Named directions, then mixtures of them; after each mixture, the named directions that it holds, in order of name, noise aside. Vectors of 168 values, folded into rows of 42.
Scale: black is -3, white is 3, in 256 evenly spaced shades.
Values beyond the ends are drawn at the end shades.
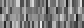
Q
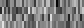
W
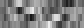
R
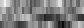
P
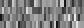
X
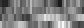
P.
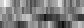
P.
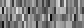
W, X.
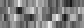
R.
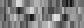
R.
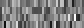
Q, X.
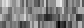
P, Q.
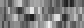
R.
